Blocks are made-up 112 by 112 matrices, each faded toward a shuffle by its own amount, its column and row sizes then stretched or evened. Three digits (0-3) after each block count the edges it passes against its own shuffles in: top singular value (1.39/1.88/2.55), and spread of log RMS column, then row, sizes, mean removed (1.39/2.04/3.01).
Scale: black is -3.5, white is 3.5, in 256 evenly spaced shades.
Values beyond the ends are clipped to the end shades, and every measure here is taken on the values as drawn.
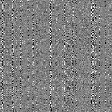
3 3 0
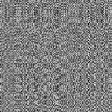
3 3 0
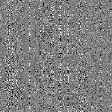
2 3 1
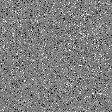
0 1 0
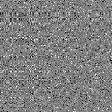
3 1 1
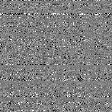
1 2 3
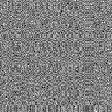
3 0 0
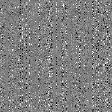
1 3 1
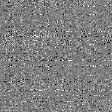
0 2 3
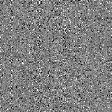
2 2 1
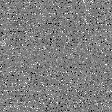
1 0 2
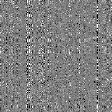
3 3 1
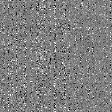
1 3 1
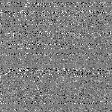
0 1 3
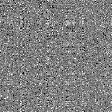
2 2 0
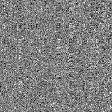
2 1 0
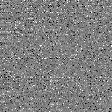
2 0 1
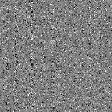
2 2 0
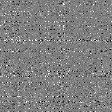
1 2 3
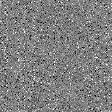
1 2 0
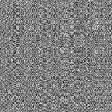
3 2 1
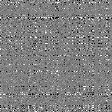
2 2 3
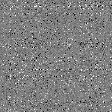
1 2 2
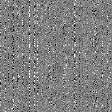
2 3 0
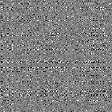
3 2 3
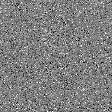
1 0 1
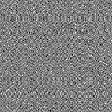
3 1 0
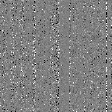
1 3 0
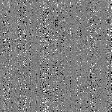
0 3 1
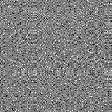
3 1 0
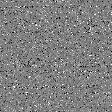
0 0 2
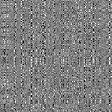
3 3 0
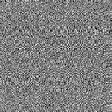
3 1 2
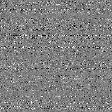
1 1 3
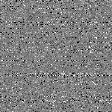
0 1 3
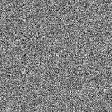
2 0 1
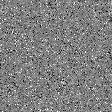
1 0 0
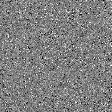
0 1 1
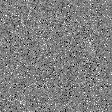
0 1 1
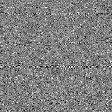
2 0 2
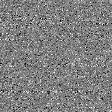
0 0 2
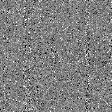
0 2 1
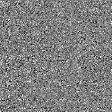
0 2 2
